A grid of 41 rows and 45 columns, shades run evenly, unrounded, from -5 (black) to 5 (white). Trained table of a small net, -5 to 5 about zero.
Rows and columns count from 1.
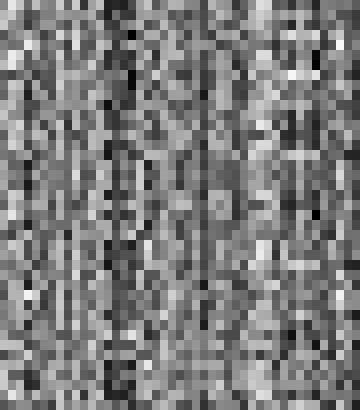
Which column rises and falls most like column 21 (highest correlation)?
38
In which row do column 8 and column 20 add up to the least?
34
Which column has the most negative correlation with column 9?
17
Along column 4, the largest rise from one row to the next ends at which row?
30
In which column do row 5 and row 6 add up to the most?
43
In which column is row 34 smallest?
37
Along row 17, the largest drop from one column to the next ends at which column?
19
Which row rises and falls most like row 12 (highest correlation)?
3
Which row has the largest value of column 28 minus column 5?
39
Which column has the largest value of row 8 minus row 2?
40
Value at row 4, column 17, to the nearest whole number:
-5
